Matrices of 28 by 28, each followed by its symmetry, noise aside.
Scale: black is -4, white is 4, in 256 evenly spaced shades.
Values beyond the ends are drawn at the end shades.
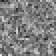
symmetric across the other diagonal.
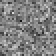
symmetric.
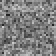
mirrored left to right.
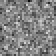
symmetric.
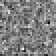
antisymmetric.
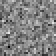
no symmetry.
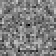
mirrored left to right.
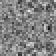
mirrored top to bottom.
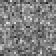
mirrored left to right.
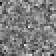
symmetric across the other diagonal.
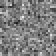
antisymmetric.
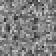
mirrored top to bottom.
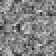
mirrored top to bottom.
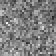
antisymmetric.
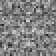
mirrored left to right.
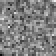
antisymmetric.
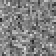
no symmetry.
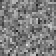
no symmetry.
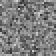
same after a half turn.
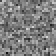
mirrored left to right.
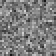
same after a half turn.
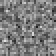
mirrored left to right.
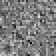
symmetric across the other diagonal.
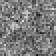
symmetric.
